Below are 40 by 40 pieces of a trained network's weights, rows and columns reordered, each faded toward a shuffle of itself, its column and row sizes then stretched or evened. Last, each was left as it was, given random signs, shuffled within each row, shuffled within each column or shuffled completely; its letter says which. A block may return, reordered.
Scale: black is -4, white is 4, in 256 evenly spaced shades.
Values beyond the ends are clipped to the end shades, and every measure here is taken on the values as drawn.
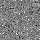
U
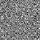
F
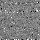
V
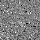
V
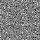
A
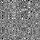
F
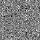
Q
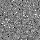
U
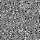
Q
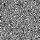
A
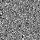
A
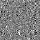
F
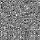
F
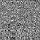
F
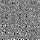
F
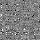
F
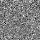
V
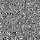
V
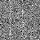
A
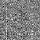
F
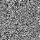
Q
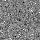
U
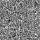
A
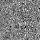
A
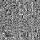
F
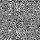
F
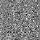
Q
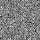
A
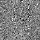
A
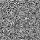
F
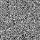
Q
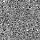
Q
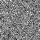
U
